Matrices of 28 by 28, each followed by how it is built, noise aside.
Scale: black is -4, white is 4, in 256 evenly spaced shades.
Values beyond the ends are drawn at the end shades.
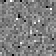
sparse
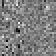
uneven columns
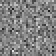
repeating rows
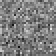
blocks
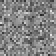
repeating rows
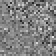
upper triangular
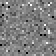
sparse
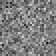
repeating rows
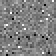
sparse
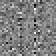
uneven columns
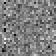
uneven columns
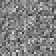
repeating rows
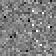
sparse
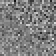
upper triangular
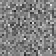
repeating rows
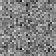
repeating rows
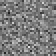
repeating rows
